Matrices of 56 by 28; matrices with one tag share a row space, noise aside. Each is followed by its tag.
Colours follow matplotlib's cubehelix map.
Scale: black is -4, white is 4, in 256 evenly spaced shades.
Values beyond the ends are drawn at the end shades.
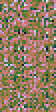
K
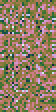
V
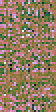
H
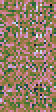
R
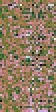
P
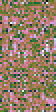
K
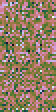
V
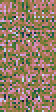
H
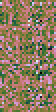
P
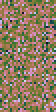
K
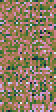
R
